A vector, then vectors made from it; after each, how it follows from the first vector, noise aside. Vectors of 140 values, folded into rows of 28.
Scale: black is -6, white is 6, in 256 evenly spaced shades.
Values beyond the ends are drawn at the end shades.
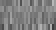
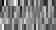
reversed, scaled up.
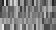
reversed, scaled up.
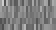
reversed, negated.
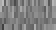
reversed, negated.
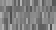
negated.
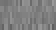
shrunk.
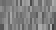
copied.
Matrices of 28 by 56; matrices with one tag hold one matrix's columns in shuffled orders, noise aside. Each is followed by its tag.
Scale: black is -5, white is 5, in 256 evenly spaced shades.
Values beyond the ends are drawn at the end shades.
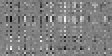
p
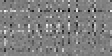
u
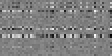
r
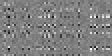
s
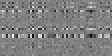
r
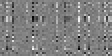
p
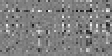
u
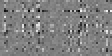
u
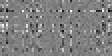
u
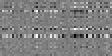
r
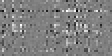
u
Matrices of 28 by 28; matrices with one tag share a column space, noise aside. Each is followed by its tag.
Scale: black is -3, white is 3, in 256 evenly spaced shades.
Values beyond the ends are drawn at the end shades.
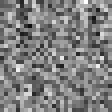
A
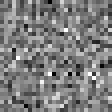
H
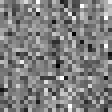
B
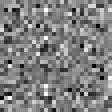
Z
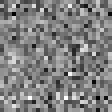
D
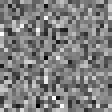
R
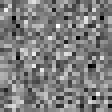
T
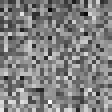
B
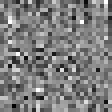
A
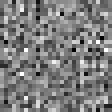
H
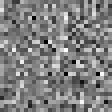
H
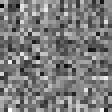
B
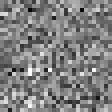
D
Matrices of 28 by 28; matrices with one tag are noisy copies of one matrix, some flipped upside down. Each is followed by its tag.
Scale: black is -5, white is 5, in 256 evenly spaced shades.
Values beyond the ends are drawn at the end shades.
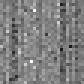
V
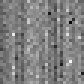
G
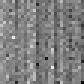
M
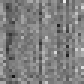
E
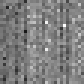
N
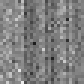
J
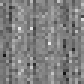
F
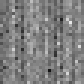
G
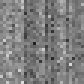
J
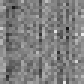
E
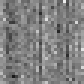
E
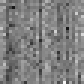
E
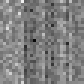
J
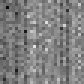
N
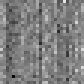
E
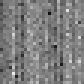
G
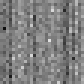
F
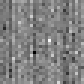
F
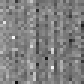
M
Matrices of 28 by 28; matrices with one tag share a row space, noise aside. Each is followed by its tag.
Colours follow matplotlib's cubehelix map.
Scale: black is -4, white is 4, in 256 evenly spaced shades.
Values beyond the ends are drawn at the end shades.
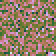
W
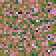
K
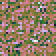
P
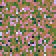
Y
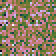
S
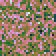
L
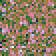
S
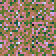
W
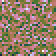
P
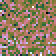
S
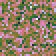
P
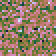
P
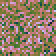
L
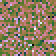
W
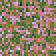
P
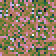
W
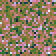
Y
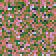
P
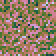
K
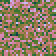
Y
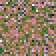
W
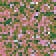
K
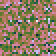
K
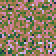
L
